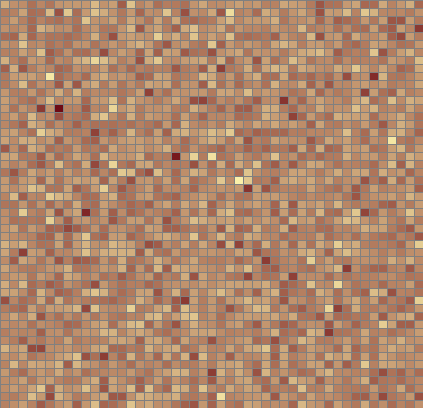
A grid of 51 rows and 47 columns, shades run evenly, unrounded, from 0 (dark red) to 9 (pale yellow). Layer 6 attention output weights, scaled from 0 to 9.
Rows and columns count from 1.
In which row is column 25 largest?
50
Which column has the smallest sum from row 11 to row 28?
20
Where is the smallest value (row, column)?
14, 7
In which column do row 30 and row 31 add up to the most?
10
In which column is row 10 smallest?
42
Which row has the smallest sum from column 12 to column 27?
9
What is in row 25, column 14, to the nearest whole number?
4
